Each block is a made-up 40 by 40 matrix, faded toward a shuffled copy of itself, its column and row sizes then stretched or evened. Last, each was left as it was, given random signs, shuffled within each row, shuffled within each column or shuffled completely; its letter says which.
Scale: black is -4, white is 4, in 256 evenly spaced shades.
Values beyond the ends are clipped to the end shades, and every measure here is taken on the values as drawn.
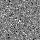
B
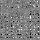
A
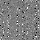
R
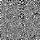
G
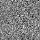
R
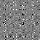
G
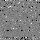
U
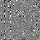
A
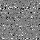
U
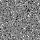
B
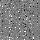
R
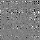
A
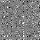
A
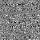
U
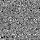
U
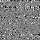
U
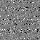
U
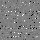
U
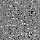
R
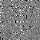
A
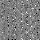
R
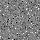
B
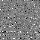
U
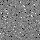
B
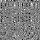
G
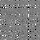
A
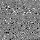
U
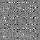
G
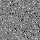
B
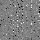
R
